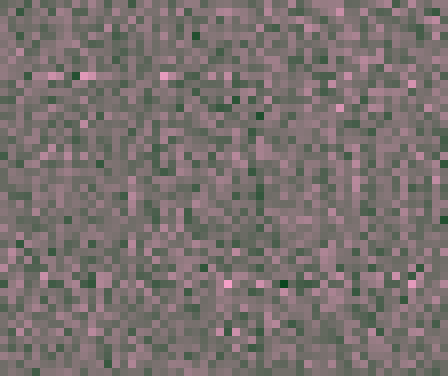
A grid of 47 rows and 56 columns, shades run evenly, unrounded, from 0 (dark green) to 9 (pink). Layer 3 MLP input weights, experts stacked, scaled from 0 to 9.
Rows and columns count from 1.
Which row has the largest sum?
10
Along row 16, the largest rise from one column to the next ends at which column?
11
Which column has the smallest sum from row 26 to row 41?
33
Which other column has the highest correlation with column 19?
37
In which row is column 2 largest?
32
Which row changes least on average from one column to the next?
47
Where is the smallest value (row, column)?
36, 36
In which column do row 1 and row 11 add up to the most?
52
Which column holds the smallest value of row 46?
14
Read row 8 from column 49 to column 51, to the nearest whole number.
3 4 3
